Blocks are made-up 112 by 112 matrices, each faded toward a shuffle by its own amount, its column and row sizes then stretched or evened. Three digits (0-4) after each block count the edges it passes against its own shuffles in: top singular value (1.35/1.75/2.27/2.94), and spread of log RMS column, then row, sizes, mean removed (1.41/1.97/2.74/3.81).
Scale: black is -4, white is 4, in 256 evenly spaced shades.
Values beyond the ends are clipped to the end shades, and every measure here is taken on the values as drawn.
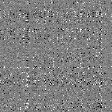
2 3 3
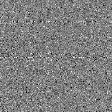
2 1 2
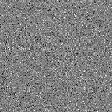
3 0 0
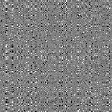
4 3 2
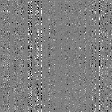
3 4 1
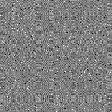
4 0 0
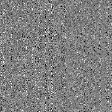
1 3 0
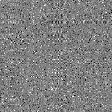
3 1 1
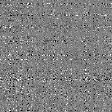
0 3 3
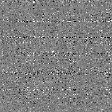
2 2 3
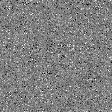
1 0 1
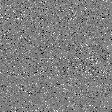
1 0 2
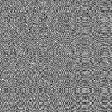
4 1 2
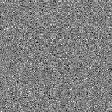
3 0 1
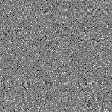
3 0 1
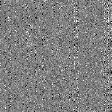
2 3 0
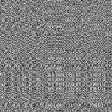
4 0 3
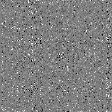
0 3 1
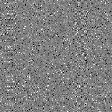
3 1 0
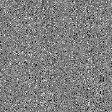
1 3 1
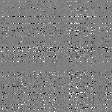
2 3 4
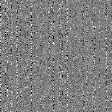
1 4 0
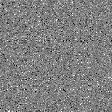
2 0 1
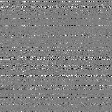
3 1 4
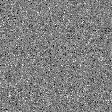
1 0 1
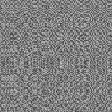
4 0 1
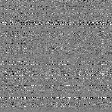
1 2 4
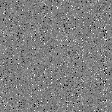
0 2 0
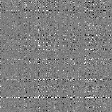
3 3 3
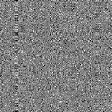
3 2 1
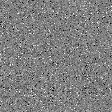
1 0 1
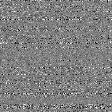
1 0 4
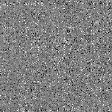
2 2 1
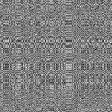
4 1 3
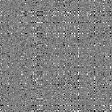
4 3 3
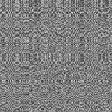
4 0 3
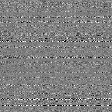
3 0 4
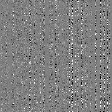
1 4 1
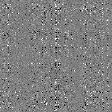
2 3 2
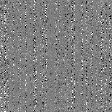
0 4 0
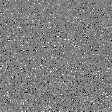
1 0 2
